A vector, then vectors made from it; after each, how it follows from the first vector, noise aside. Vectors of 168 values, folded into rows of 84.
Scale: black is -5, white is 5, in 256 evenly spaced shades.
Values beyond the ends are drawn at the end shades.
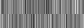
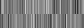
negated.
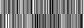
reversed, scaled up.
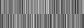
negated.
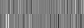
reversed, partly zeroed.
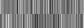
reversed.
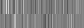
wrapped around, partly zeroed.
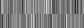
negated.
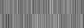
reversed, negated, shrunk.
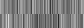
reversed.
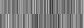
reversed.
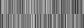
negated.
